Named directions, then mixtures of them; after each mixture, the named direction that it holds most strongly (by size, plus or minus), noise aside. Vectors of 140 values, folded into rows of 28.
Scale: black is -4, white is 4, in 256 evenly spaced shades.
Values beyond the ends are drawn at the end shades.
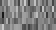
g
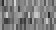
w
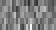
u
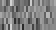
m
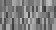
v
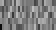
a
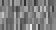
u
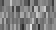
u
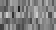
w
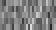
v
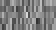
v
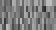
v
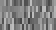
v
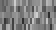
v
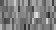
w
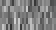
m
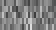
u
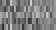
m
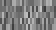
v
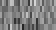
m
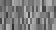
v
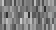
w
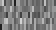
w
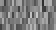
a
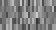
v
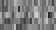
w
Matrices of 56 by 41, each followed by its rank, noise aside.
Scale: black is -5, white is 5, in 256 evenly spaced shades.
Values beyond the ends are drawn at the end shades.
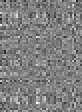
four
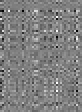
two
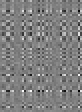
one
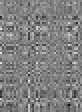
two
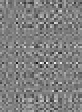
three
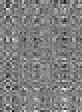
two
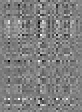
two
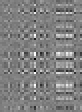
one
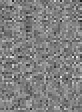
three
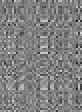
four
